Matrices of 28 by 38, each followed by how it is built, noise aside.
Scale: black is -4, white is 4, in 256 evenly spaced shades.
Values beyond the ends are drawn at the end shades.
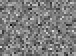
repeating columns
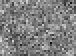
smooth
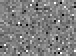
sparse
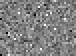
sparse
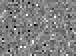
sparse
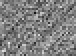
Hankel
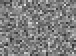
noise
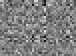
low rank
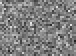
noise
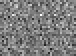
repeating columns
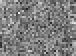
smooth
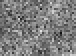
smooth
